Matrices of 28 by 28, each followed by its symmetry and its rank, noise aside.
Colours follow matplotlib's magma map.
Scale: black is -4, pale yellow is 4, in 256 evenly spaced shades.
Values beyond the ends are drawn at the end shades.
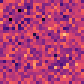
symmetric, rank eight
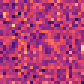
no symmetry, rank six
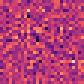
no symmetry, rank eight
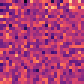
no symmetry, rank six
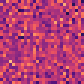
no symmetry, rank seven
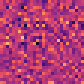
no symmetry, rank seven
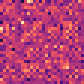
symmetric, rank six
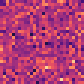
no symmetry, rank seven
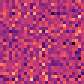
no symmetry, rank seven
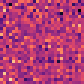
antisymmetric, rank eight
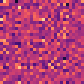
no symmetry, rank six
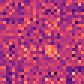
symmetric, rank eight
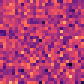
no symmetry, rank eight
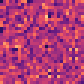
symmetric, rank eight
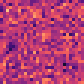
no symmetry, rank seven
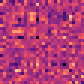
symmetric, rank six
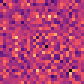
symmetric, rank seven
